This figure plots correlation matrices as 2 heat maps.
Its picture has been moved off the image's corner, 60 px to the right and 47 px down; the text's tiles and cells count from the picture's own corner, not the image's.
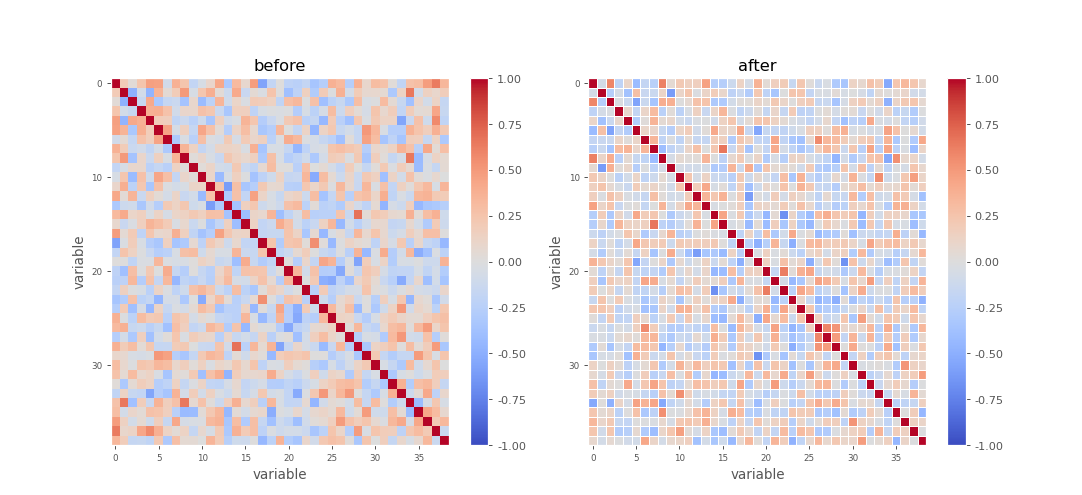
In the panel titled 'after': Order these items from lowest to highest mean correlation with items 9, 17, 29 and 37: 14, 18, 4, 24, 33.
4, 14, 24, 18, 33
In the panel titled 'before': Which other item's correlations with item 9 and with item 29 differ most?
35
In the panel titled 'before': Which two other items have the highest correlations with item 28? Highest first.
14, 37
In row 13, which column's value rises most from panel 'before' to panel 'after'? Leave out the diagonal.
11
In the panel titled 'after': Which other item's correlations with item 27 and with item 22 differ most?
14
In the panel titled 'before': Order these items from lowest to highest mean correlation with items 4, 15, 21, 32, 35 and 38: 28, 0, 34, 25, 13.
34, 13, 28, 25, 0
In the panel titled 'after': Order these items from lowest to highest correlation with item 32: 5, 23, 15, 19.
23, 5, 19, 15
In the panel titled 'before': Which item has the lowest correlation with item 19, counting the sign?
28
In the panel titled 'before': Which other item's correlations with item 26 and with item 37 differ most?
4
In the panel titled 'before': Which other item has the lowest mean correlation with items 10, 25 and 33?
21
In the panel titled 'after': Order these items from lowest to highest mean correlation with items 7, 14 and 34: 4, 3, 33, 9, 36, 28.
9, 33, 36, 4, 3, 28
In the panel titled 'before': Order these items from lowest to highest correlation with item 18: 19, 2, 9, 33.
19, 33, 2, 9
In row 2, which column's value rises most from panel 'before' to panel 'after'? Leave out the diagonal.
8
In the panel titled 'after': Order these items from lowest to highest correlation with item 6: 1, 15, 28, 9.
1, 9, 15, 28
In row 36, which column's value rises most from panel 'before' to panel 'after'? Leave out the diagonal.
13
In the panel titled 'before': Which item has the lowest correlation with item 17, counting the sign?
0
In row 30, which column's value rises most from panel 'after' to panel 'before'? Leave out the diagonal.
16
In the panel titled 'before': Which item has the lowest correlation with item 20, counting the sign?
26
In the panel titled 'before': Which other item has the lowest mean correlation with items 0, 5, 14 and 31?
13
